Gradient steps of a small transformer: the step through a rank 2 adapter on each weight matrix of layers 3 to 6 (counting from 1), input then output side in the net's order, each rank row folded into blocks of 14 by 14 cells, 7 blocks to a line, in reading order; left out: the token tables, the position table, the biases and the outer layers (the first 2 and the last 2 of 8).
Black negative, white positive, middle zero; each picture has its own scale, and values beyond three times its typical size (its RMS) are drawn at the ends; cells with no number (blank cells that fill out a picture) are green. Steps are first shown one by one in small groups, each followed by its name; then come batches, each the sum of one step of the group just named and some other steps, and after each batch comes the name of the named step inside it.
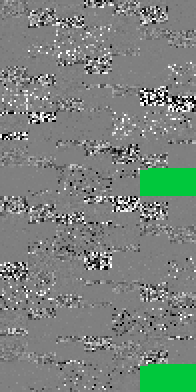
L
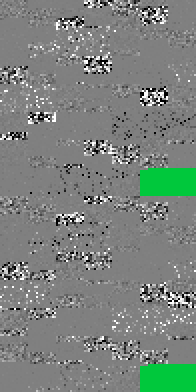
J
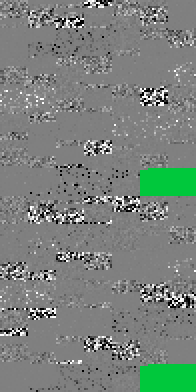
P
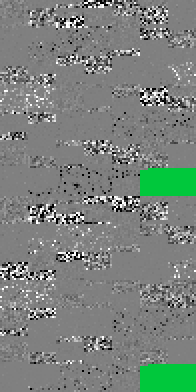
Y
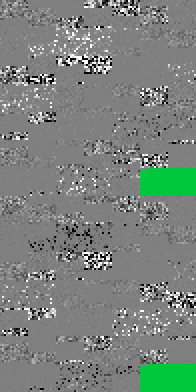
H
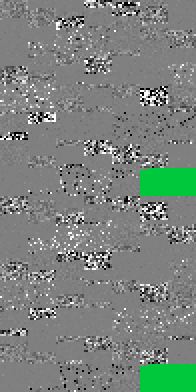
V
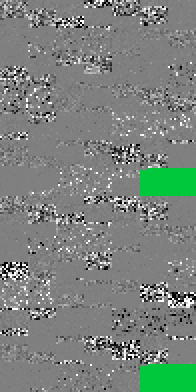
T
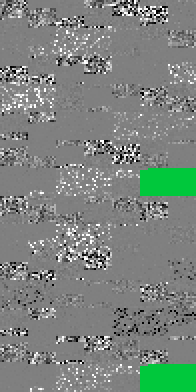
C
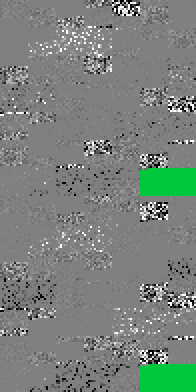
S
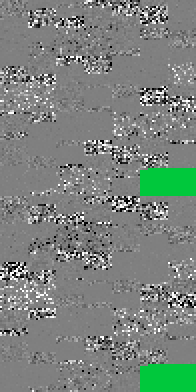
Y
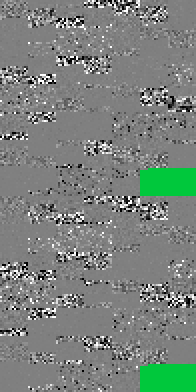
P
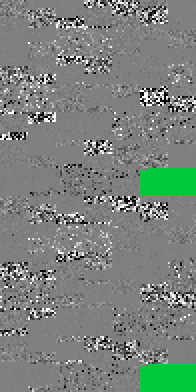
J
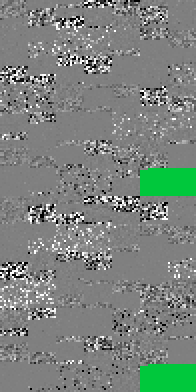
Y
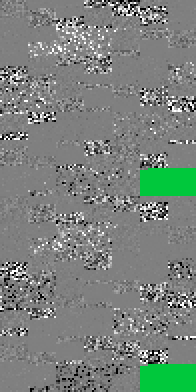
S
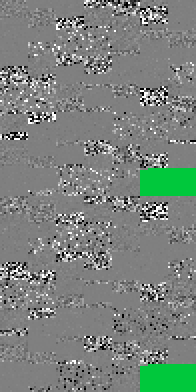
V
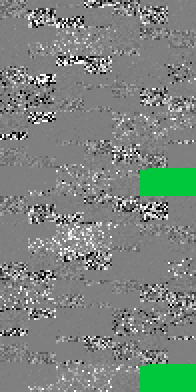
C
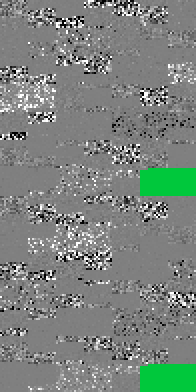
C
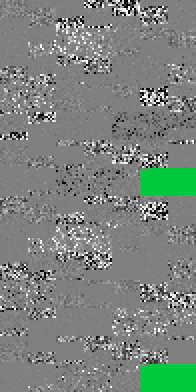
J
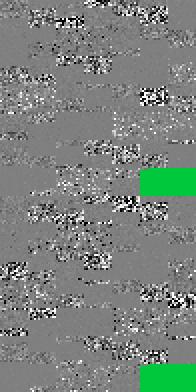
P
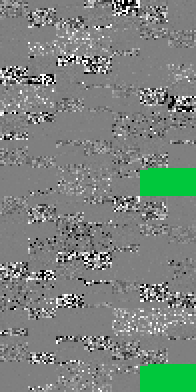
H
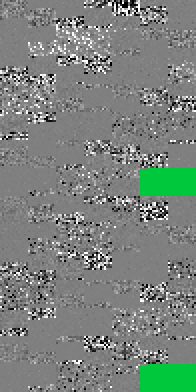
H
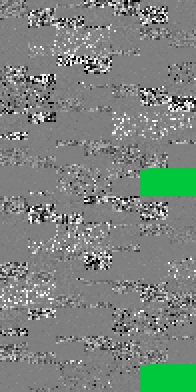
L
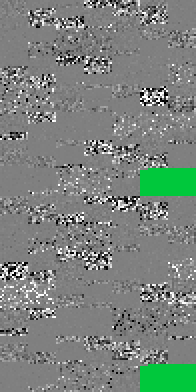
J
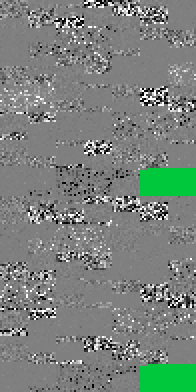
P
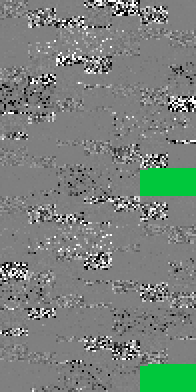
T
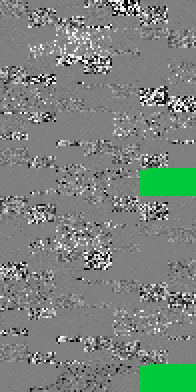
H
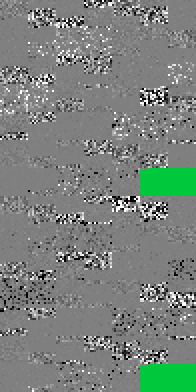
L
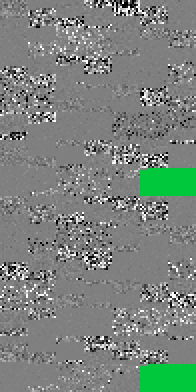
J
